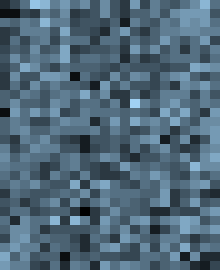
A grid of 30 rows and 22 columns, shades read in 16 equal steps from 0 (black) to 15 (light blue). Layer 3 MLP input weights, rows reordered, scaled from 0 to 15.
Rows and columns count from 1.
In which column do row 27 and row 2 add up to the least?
1
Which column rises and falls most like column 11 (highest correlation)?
8
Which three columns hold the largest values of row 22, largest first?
17, 9, 11
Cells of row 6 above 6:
11
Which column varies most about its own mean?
21
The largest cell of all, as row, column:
12, 14
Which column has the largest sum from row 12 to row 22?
22
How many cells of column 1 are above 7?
9
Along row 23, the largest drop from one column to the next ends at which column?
18
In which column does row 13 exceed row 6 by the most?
19
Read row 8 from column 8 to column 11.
7 7 7 6
